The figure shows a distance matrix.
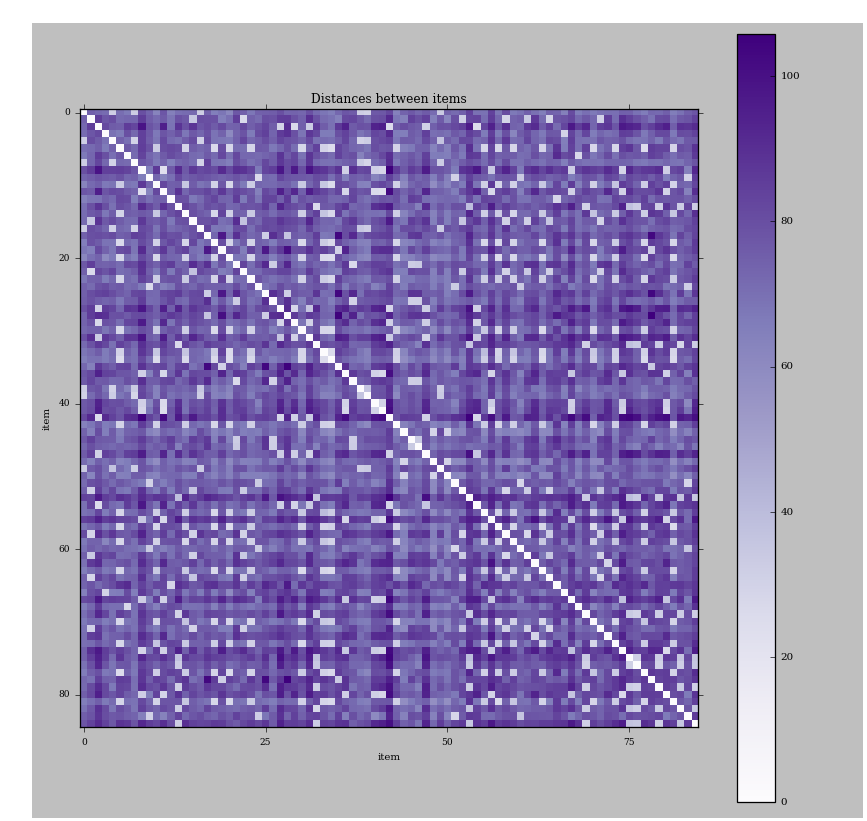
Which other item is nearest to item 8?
11
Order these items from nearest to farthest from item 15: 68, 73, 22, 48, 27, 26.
22, 48, 68, 73, 26, 27
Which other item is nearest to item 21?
37
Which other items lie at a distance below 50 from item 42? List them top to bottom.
2, 27, 29, 31, 47, 54
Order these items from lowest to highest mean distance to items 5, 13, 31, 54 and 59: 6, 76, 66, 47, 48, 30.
30, 47, 48, 76, 66, 6
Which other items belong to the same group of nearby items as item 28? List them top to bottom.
17, 25
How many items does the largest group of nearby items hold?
18
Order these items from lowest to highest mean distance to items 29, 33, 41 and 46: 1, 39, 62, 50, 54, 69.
54, 50, 39, 1, 69, 62
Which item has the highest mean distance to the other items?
42
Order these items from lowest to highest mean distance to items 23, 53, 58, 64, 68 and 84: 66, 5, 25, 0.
5, 0, 66, 25
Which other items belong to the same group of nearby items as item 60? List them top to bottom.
9, 24, 51, 83
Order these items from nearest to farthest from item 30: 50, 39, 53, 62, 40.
50, 39, 40, 62, 53
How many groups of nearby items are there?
15
